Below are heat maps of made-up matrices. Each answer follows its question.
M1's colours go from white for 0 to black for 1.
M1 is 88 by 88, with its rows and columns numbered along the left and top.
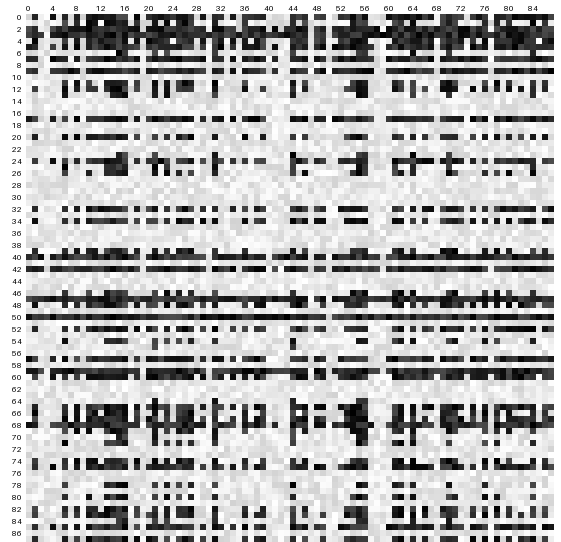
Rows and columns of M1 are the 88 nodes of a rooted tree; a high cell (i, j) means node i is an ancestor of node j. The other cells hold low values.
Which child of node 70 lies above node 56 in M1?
64
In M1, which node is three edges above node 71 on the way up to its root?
46
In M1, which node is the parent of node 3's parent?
50
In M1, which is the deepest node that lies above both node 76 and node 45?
48
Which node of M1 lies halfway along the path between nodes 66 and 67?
83
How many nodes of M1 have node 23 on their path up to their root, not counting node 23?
9
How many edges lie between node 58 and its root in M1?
7
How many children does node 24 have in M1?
1
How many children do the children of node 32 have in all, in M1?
2
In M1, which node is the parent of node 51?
17
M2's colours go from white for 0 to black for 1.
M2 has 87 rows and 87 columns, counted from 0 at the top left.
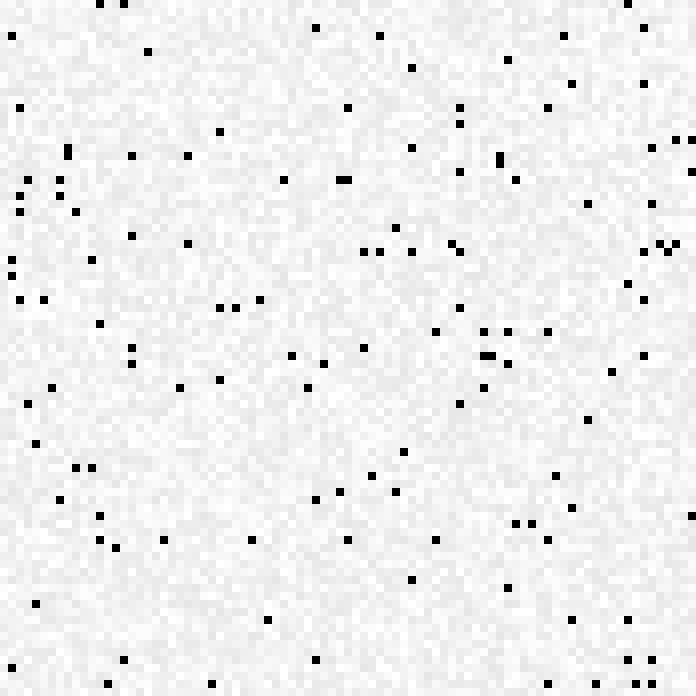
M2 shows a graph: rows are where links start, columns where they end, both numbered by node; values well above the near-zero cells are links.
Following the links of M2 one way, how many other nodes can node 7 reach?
2
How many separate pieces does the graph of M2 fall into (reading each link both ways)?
3
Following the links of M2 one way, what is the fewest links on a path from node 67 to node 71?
4
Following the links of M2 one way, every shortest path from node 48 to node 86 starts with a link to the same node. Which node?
node 22
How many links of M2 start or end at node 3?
4
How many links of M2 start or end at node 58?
2
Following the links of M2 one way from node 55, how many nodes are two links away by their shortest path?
3
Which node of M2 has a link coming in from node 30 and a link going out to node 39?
node 82
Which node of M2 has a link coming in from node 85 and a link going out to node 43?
node 13
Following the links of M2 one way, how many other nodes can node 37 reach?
6
